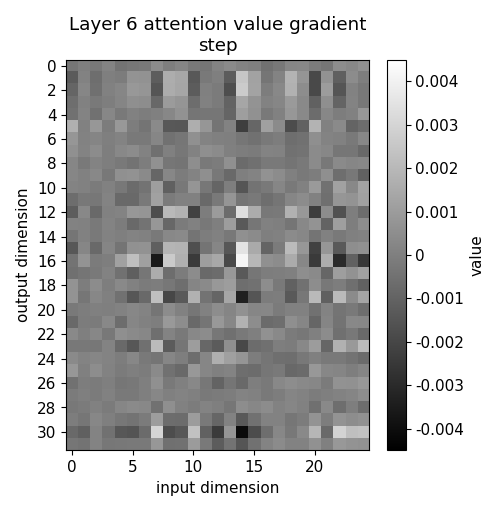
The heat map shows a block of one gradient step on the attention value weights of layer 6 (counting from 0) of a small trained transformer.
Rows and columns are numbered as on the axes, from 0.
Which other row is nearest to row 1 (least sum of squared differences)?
2
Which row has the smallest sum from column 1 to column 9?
30
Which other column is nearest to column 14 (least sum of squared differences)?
8
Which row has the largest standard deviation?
16
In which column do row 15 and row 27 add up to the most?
14
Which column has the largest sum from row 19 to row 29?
7
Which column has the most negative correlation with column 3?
17
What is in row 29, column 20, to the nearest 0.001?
0.001
